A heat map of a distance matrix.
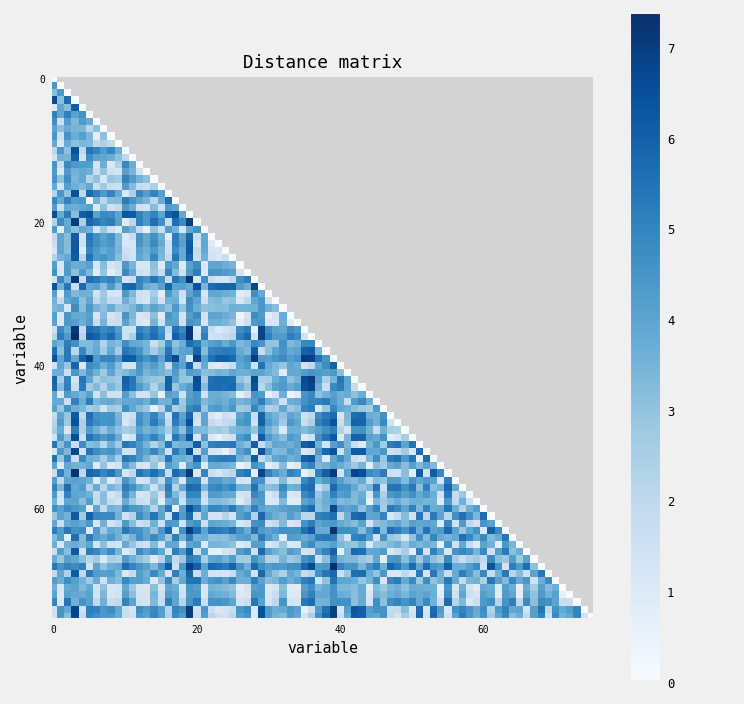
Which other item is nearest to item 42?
3
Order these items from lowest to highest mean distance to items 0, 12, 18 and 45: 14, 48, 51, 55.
48, 14, 55, 51
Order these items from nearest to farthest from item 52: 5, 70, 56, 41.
41, 56, 70, 5
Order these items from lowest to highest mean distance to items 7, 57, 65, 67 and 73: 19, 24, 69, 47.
24, 69, 47, 19
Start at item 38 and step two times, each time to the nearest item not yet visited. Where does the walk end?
51
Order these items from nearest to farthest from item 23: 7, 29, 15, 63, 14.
15, 7, 14, 63, 29
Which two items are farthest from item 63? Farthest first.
39, 19
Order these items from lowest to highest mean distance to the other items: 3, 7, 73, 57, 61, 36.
7, 73, 61, 57, 36, 3
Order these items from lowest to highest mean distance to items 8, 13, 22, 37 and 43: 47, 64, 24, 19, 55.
24, 47, 64, 55, 19
